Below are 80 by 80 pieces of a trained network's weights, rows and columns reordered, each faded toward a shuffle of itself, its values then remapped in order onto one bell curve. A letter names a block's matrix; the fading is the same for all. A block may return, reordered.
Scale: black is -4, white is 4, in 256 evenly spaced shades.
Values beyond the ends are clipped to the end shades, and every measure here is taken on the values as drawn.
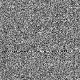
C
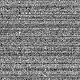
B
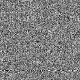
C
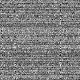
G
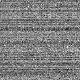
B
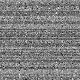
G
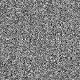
C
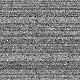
B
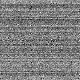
B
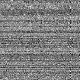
B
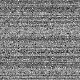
G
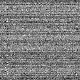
B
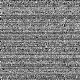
G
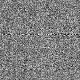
C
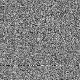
C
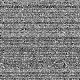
G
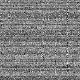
G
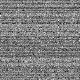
G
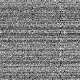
G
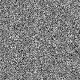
C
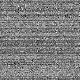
G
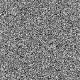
C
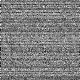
B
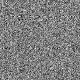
C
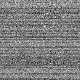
B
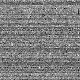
B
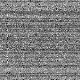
G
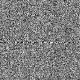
C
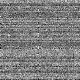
B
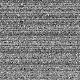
G
